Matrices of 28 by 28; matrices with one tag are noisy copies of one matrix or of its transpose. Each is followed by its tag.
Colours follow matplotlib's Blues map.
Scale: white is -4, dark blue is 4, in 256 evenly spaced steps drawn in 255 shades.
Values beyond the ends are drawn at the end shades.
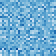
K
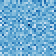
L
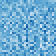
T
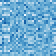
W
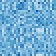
W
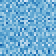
L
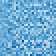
T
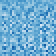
T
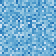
L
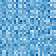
K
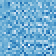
T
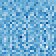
T
